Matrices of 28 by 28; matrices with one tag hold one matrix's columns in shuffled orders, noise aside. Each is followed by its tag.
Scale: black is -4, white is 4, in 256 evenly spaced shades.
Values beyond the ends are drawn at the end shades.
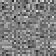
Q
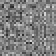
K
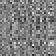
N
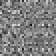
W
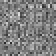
K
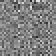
Q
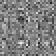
N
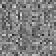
K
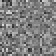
W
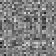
N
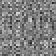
N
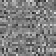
W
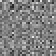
Q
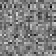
K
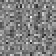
K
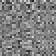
Q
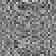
Q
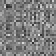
K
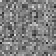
K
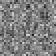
K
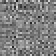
Q
